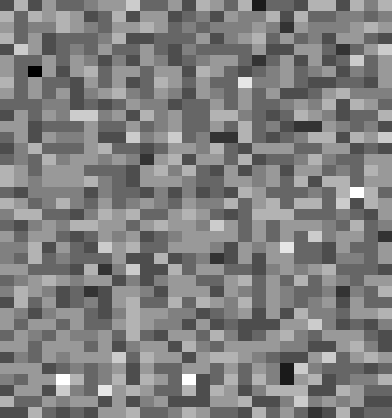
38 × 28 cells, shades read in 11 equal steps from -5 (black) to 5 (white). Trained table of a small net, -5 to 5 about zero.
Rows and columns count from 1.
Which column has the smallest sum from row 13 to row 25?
11
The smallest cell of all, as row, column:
7, 3
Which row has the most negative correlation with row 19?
28
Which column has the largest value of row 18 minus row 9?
26
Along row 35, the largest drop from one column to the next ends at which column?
15
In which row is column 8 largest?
36
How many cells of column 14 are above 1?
6
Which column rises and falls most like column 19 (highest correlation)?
14
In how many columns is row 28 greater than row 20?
11
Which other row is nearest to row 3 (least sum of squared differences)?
29
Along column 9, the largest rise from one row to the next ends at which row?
33
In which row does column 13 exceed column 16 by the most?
13
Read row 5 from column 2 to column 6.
3 1 -2 -1 0
